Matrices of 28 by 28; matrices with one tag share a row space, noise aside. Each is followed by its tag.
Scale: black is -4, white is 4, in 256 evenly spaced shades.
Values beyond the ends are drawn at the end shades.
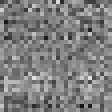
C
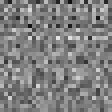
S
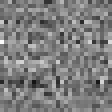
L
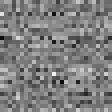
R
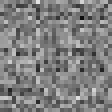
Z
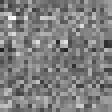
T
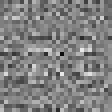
C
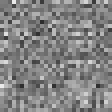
R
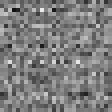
R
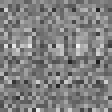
S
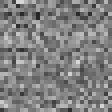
Z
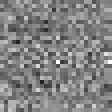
T
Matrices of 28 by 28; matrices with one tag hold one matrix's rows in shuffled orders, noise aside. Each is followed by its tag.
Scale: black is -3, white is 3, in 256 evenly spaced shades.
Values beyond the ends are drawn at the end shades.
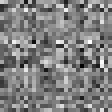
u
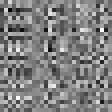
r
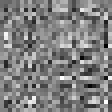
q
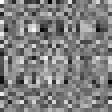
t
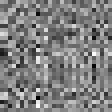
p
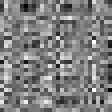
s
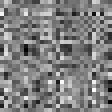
s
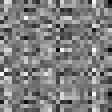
s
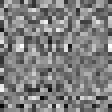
t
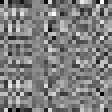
r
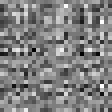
u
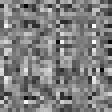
s
